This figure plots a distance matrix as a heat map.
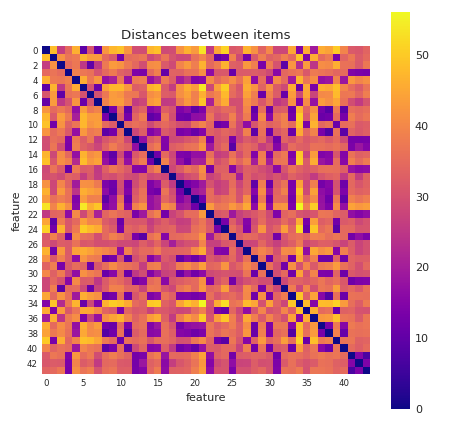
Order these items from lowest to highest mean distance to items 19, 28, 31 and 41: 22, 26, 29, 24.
22, 26, 24, 29
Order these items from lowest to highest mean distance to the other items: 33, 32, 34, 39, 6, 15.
33, 15, 32, 39, 6, 34
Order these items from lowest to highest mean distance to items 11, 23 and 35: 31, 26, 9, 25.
9, 26, 31, 25
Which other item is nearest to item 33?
38
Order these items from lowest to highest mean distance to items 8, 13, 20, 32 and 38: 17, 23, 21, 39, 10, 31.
21, 31, 17, 23, 10, 39
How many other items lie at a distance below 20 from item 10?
6
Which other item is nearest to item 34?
5
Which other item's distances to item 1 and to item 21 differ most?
27
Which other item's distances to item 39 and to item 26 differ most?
24
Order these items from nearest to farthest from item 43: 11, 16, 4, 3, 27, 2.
3, 16, 27, 11, 2, 4
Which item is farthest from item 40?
34
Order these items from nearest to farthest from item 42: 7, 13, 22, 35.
22, 13, 7, 35
